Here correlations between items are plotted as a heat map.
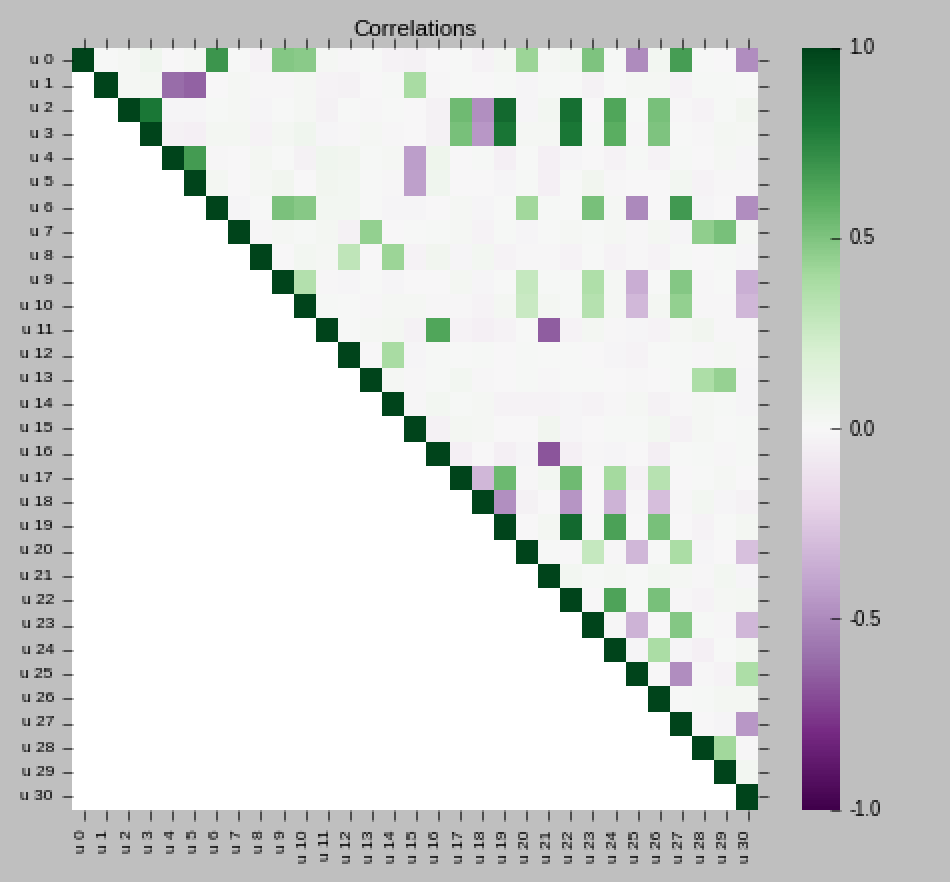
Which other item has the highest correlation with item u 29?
u 7
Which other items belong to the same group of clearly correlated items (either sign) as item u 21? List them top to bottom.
u 11, u 16
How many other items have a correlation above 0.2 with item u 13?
3
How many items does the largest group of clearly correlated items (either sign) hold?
9
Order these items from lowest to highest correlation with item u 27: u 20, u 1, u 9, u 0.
u 1, u 20, u 9, u 0
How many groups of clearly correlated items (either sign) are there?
6
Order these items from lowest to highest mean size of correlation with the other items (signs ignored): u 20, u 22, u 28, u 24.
u 28, u 20, u 24, u 22
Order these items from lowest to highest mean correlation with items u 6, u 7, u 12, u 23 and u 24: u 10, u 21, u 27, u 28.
u 21, u 28, u 10, u 27
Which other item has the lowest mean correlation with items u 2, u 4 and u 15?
u 18
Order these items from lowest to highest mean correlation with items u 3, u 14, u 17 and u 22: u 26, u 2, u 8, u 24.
u 8, u 26, u 24, u 2
